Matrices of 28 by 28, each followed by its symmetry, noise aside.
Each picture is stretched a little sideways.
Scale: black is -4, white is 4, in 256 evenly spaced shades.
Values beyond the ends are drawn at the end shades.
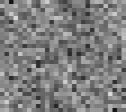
same after a half turn.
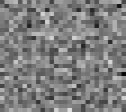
mirrored left to right.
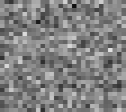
antisymmetric.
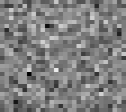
mirrored left to right.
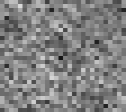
symmetric across the other diagonal.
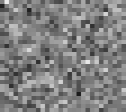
antisymmetric.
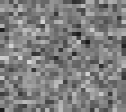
symmetric across the other diagonal.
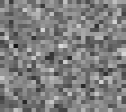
antisymmetric.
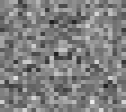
mirrored left to right.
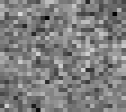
symmetric across the other diagonal.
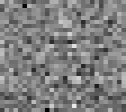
mirrored left to right.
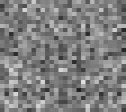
mirrored left to right.
